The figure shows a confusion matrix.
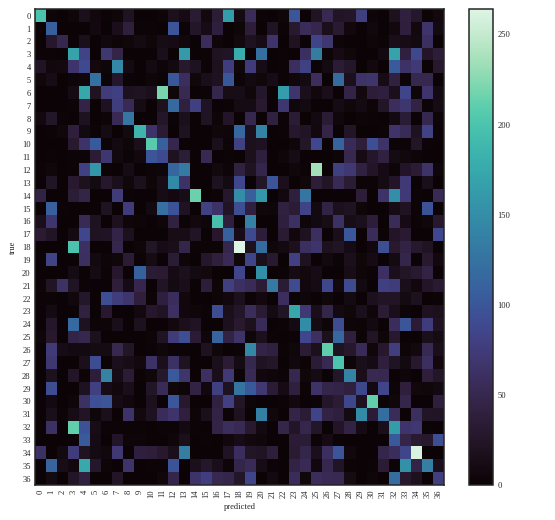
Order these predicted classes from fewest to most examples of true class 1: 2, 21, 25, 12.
2, 21, 25, 12
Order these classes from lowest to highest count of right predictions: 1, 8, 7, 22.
22, 7, 1, 8
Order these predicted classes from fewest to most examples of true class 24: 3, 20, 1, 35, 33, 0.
0, 1, 20, 35, 33, 3
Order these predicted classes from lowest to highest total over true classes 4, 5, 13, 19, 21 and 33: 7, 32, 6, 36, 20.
6, 20, 36, 7, 32
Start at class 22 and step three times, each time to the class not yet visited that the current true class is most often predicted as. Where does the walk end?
10
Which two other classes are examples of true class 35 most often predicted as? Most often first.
4, 33
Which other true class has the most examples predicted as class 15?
36
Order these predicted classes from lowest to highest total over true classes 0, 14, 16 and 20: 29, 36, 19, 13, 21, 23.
21, 13, 36, 29, 23, 19
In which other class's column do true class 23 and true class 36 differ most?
32
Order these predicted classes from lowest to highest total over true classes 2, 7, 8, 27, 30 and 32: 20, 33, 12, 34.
20, 34, 33, 12
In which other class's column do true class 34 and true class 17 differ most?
13
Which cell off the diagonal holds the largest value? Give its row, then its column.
12, 25
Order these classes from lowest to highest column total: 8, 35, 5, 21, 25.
21, 8, 5, 35, 25
